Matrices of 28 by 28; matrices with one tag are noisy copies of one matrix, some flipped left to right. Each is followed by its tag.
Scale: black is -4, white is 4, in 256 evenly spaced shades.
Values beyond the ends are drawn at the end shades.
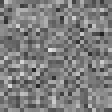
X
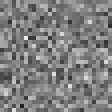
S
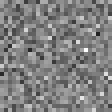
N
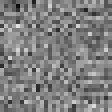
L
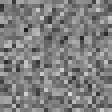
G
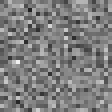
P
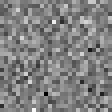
G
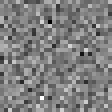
N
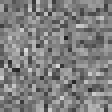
L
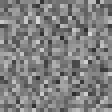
G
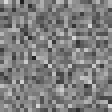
S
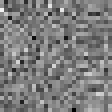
L
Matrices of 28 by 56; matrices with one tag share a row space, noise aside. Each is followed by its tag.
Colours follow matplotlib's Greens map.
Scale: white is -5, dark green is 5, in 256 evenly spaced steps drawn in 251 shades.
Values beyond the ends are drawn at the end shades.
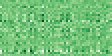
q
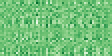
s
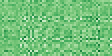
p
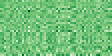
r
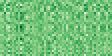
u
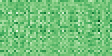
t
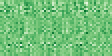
u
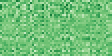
q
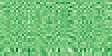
r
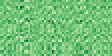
u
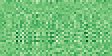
s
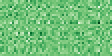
t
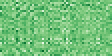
q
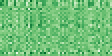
t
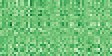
t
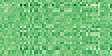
p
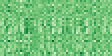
u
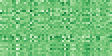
q
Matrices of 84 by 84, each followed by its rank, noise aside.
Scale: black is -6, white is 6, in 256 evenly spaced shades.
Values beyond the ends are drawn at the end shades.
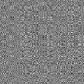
four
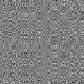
four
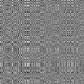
two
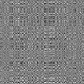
two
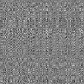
four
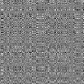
four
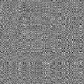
four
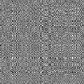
three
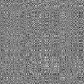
five
